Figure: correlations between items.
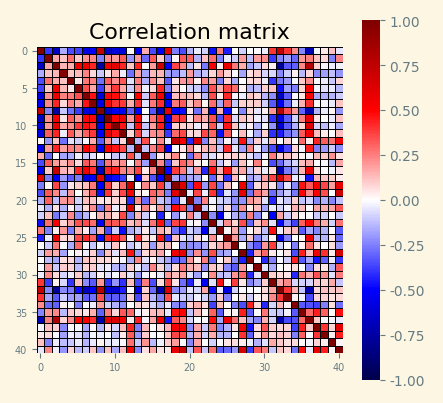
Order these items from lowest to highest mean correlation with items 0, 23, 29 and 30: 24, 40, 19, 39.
39, 24, 19, 40
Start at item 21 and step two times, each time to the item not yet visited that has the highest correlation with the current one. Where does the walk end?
18
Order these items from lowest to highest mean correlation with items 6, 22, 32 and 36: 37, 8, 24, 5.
24, 8, 37, 5
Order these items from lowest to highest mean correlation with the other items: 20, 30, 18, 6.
20, 30, 6, 18
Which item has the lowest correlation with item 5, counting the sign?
32
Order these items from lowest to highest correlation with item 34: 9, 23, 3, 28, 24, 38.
23, 38, 9, 3, 24, 28
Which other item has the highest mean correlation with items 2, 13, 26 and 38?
36
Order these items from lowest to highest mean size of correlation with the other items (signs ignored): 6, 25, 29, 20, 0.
29, 20, 25, 6, 0
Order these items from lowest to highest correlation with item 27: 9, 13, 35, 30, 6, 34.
34, 13, 6, 9, 30, 35
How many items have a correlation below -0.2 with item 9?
7
